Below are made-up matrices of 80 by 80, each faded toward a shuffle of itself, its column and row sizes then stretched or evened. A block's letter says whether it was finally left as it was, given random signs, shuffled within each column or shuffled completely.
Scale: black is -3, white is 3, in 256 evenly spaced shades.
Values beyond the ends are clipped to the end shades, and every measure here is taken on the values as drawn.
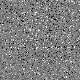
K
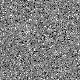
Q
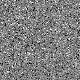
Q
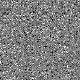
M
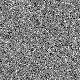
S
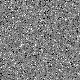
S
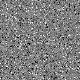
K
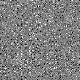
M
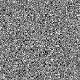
M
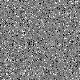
M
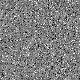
Q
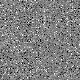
M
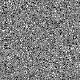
M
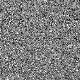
K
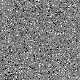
Q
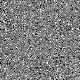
K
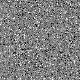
Q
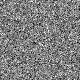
S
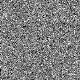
Q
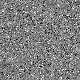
S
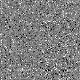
M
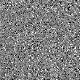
M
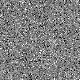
Q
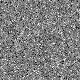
S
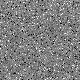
S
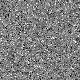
S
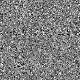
K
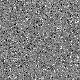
Q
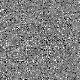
M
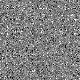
K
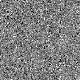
M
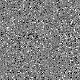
K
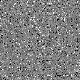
M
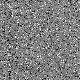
Q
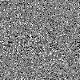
K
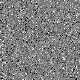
Q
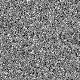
S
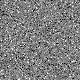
S
